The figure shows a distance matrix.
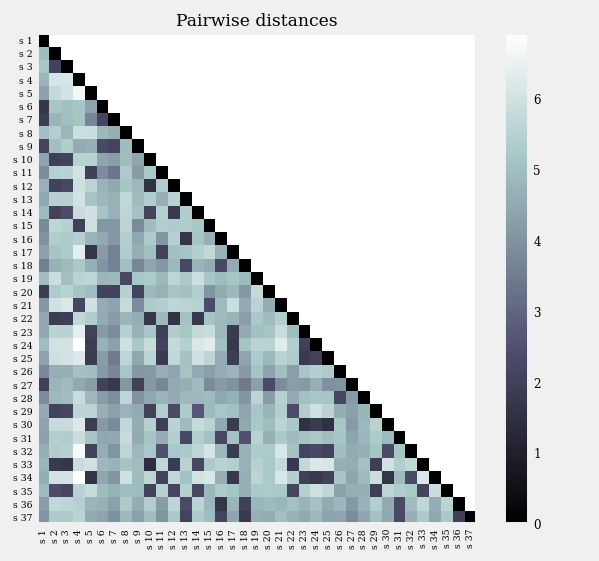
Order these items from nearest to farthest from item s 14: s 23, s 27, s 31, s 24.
s 27, s 31, s 23, s 24
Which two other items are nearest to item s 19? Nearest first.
s 8, s 27
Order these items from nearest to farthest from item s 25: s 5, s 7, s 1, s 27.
s 5, s 7, s 27, s 1
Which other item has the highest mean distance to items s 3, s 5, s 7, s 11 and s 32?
s 4
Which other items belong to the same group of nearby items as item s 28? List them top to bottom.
s 26
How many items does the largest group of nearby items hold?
9
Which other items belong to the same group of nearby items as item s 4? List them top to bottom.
s 15, s 21
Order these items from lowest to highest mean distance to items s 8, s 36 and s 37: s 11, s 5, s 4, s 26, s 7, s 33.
s 7, s 11, s 26, s 5, s 33, s 4
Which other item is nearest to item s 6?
s 1
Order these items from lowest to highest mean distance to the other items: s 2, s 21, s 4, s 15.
s 2, s 15, s 21, s 4
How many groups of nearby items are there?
7
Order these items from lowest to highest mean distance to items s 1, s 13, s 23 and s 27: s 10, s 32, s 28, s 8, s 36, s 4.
s 36, s 32, s 28, s 10, s 8, s 4
